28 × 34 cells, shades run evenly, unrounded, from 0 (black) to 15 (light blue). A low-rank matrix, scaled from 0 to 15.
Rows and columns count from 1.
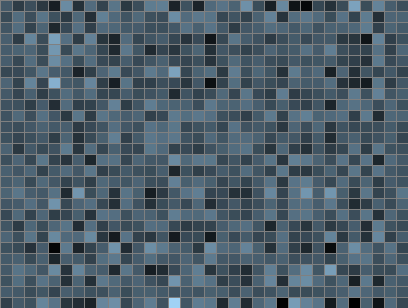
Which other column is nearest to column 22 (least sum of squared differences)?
27
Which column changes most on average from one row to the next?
15
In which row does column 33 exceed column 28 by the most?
23
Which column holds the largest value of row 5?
5
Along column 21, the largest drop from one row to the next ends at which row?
2
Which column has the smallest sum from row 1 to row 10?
31
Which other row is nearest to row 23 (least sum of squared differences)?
10
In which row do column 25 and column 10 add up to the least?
22
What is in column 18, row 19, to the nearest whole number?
3
